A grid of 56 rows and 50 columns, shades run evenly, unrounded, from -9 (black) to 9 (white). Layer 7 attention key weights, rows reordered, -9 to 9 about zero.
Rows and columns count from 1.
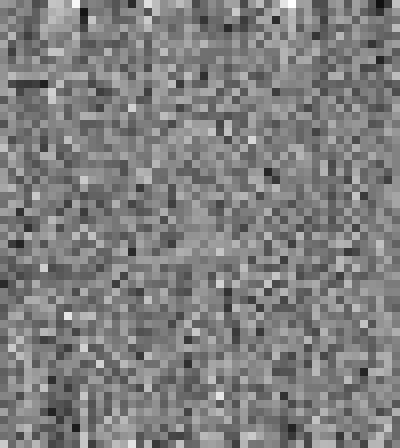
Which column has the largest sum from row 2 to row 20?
7
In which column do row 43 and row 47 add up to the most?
27
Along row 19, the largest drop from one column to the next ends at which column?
6
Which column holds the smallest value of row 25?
46
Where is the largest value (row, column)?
1, 37
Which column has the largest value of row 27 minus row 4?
29
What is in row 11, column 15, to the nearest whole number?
3
